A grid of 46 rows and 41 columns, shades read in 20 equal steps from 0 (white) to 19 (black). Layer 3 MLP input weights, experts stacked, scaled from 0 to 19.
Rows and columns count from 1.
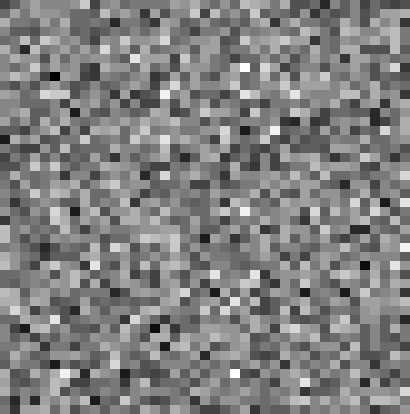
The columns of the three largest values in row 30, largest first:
37, 9, 4
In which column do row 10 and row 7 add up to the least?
14
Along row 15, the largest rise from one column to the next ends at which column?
29
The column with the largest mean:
8
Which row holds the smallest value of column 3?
5
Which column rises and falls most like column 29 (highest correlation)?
38
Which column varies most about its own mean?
41
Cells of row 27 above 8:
25
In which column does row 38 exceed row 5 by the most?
40
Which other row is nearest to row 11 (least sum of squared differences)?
3
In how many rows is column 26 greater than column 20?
21
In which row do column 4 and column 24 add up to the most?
17
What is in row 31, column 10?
12
